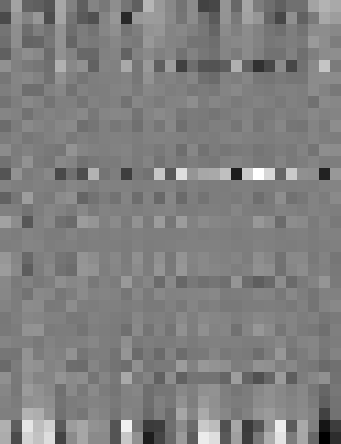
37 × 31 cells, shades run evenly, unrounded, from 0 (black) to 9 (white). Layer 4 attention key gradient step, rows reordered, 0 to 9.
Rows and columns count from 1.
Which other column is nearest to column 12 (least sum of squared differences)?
26
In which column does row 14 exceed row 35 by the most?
30
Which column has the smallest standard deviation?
10
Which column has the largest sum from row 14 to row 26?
24
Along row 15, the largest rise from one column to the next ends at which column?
23
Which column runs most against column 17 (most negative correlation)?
16
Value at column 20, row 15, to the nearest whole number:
6
